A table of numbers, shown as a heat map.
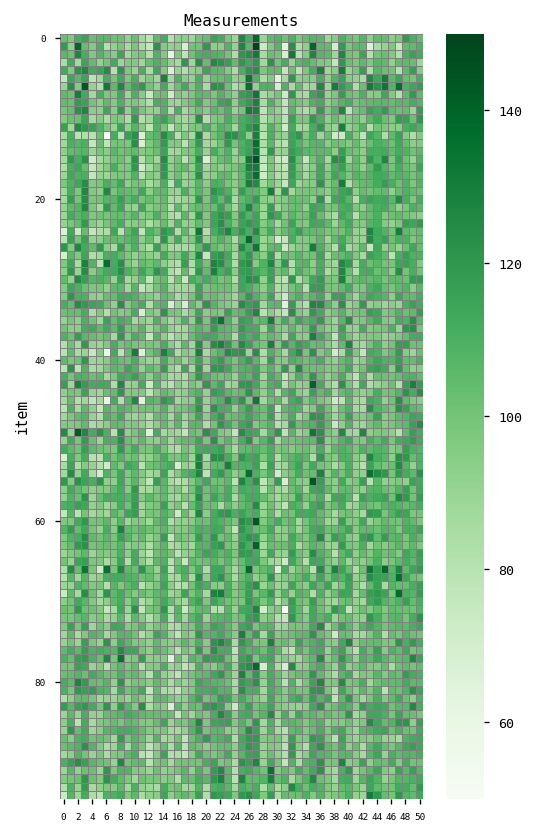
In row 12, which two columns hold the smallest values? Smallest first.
6, 11
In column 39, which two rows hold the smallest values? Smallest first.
12, 45
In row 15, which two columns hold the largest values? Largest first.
27, 26
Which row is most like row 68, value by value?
89
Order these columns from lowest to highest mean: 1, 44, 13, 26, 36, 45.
13, 45, 1, 44, 36, 26
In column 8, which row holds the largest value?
77
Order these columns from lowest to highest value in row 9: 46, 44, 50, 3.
46, 44, 50, 3
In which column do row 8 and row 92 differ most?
31
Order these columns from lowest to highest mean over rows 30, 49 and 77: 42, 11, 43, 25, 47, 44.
47, 43, 44, 11, 42, 25
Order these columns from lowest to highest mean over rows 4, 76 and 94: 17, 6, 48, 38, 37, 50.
37, 17, 38, 50, 48, 6
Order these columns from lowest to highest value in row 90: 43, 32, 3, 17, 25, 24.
24, 43, 17, 32, 3, 25
